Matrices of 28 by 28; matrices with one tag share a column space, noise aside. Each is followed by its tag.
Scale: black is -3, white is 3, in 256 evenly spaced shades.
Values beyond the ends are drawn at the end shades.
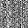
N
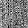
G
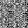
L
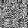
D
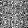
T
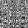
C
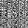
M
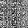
T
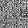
M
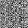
T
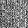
D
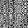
G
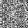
L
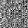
D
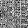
M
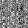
C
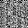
N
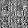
C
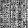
L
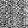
T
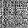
M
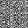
T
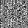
D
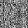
L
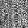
G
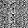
T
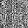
G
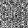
L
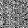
T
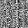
D
